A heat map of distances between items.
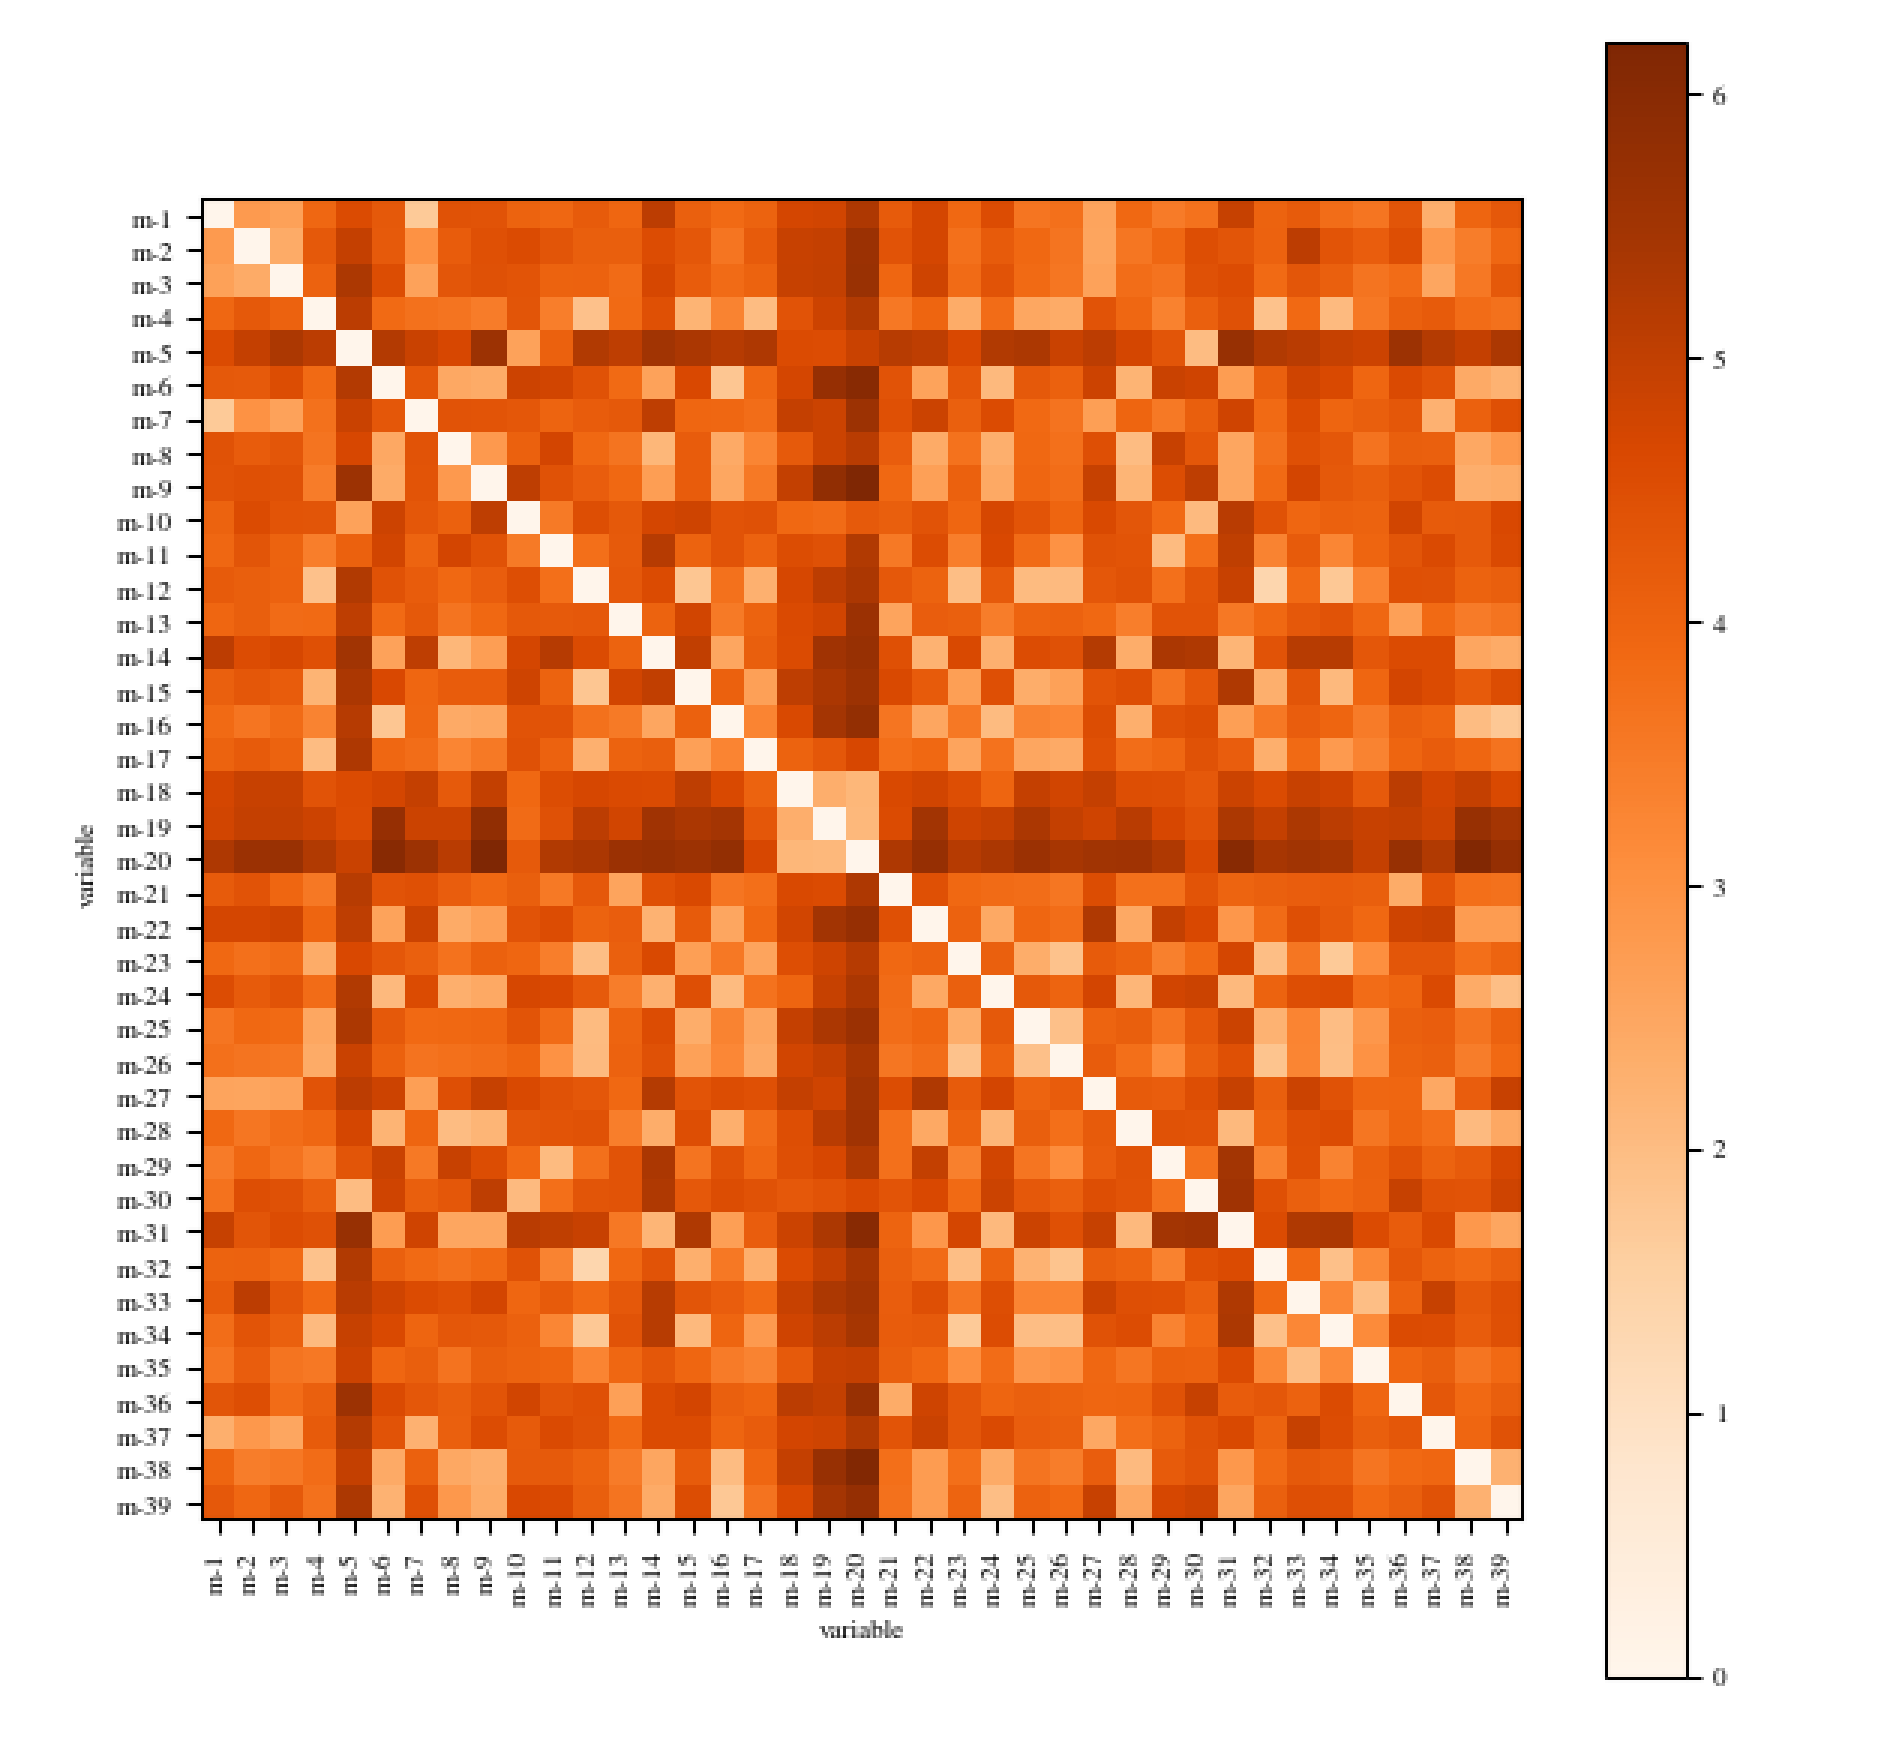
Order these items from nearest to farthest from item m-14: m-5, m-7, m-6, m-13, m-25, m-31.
m-31, m-6, m-13, m-25, m-7, m-5
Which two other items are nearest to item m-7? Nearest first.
m-1, m-37
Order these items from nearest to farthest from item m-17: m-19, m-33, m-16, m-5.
m-16, m-33, m-19, m-5
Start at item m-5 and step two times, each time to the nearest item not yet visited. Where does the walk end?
m-10
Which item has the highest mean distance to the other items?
m-20
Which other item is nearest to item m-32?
m-12
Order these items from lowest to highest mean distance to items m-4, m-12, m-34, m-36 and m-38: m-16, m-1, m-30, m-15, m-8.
m-15, m-16, m-8, m-1, m-30
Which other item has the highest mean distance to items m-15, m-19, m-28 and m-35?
m-5
